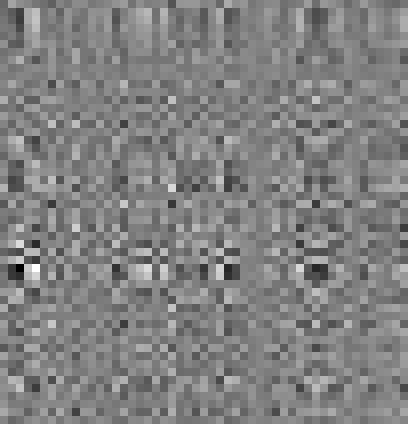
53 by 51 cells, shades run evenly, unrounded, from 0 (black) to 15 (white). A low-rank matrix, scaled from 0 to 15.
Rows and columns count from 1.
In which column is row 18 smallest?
5
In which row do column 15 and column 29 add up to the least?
34
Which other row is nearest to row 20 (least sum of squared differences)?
7
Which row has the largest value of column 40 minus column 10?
52
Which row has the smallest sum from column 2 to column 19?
13
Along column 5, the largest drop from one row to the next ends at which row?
33
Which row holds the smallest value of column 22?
26
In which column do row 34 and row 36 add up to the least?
3
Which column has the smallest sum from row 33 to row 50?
29
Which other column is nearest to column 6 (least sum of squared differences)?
49
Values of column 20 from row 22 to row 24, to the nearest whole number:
7 6 8
